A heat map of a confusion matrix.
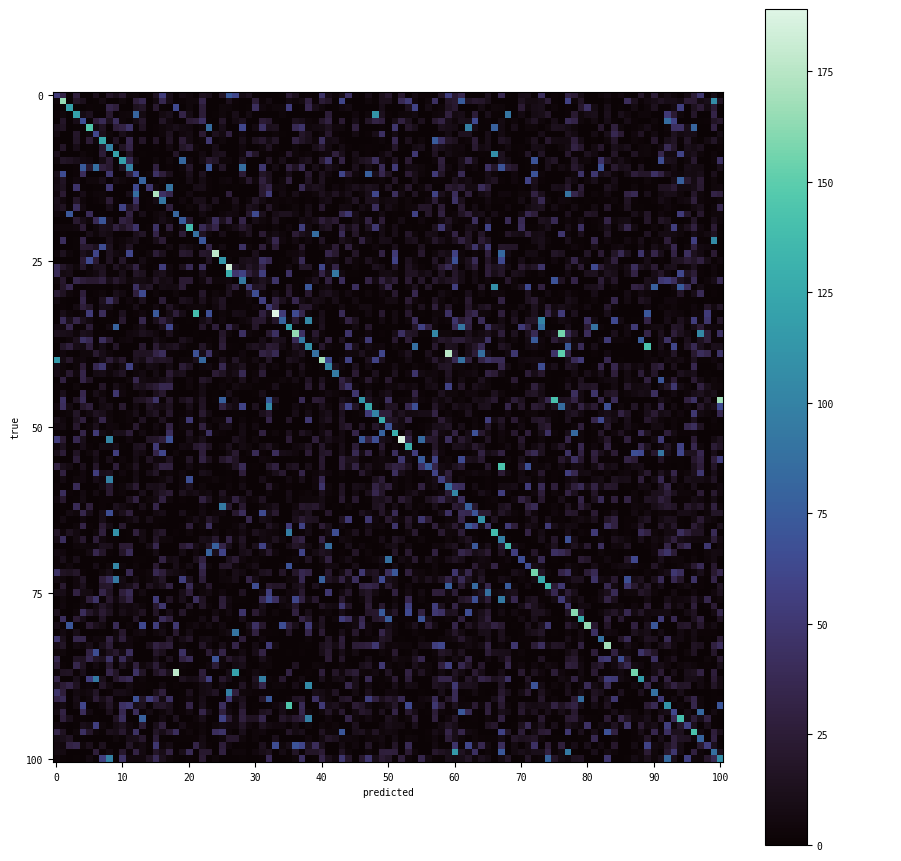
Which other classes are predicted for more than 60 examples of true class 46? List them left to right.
25, 32, 75, 100
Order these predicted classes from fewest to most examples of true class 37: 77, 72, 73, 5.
73, 77, 5, 72
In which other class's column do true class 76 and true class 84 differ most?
67
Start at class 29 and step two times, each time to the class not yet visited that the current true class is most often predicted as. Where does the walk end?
9
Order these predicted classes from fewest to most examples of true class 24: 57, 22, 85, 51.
57, 22, 85, 51
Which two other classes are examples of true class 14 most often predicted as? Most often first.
17, 12
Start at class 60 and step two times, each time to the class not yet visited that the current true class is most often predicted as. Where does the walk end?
77
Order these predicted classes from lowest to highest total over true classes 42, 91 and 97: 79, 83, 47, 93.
83, 93, 47, 79
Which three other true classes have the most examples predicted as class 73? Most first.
34, 35, 41
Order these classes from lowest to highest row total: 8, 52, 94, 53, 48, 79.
8, 48, 53, 79, 94, 52
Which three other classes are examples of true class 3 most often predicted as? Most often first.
48, 68, 12
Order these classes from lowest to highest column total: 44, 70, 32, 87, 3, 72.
70, 87, 44, 3, 32, 72
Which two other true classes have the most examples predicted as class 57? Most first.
36, 7
